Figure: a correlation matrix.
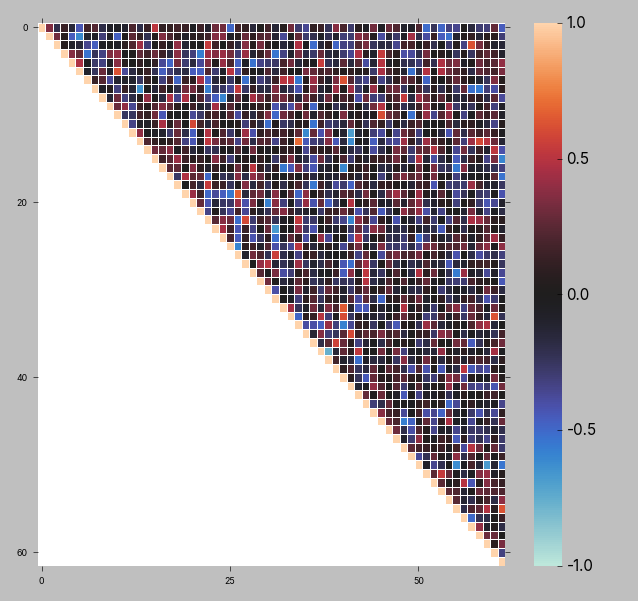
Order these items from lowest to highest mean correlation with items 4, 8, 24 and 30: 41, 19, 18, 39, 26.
26, 41, 19, 18, 39
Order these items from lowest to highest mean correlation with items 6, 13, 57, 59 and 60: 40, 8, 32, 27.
27, 8, 40, 32
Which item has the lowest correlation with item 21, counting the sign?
3
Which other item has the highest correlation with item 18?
22
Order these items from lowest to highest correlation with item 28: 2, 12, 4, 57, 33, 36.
4, 12, 33, 36, 57, 2
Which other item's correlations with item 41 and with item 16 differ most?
35
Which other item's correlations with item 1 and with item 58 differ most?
5
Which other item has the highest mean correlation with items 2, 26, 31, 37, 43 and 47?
19
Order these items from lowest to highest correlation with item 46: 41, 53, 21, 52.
52, 21, 53, 41
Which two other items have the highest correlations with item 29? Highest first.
43, 27
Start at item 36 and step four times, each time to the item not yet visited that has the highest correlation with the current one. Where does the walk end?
14
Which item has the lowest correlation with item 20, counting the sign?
30
